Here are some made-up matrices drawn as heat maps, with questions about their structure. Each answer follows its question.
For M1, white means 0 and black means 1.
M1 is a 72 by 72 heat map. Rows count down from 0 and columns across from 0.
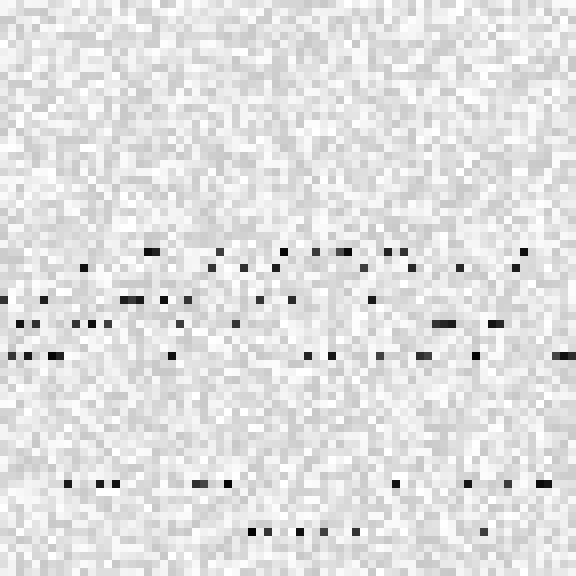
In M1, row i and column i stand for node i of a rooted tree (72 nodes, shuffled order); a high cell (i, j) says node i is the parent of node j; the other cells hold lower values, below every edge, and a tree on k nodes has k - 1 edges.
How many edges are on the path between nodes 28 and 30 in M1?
4
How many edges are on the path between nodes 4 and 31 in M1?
3
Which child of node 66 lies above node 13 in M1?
40
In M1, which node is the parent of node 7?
44
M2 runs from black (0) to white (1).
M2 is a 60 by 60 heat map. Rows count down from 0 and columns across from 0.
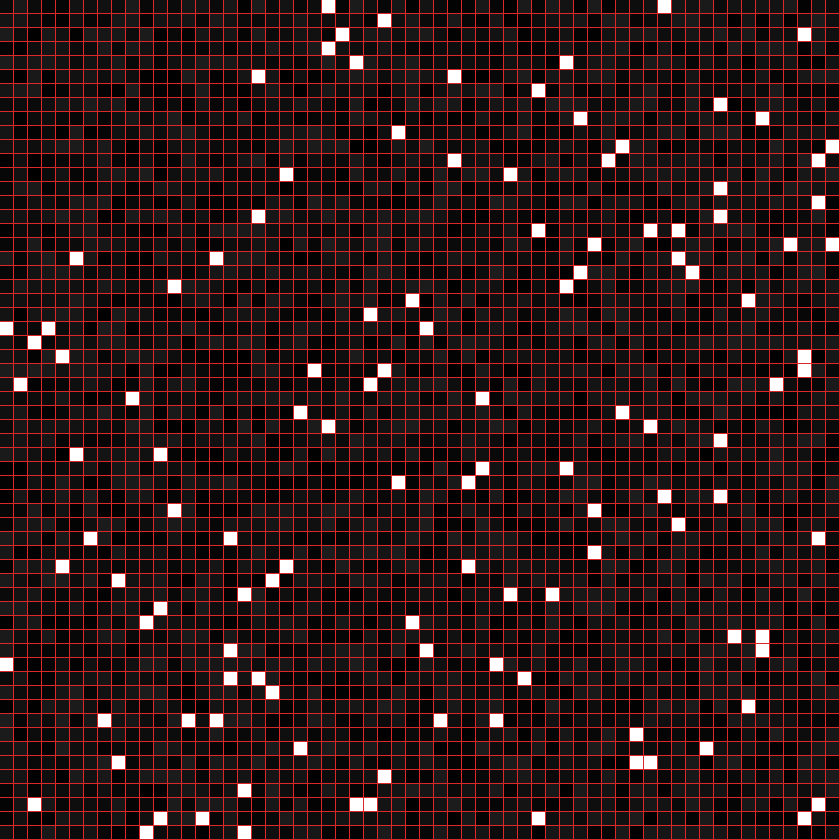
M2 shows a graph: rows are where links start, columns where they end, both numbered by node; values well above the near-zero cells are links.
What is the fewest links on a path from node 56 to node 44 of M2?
4
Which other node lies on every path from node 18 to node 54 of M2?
node 46
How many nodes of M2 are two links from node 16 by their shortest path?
6
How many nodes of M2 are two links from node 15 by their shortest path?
6
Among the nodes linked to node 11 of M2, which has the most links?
node 58
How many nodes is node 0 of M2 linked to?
2
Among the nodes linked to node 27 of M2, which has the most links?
node 26
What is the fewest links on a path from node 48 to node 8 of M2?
4
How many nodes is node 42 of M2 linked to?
3
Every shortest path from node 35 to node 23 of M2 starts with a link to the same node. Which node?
node 47
